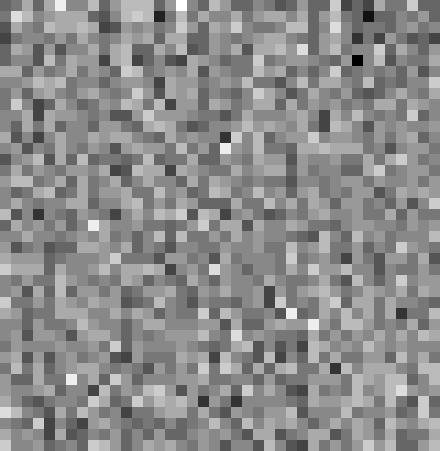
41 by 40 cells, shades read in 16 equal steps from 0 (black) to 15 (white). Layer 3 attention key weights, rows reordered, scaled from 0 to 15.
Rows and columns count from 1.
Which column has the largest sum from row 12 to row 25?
24
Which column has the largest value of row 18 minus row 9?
15
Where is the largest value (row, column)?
1, 17
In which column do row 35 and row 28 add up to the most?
7
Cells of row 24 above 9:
5
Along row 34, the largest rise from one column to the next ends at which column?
32
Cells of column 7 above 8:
13
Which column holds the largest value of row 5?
28
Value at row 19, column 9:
6
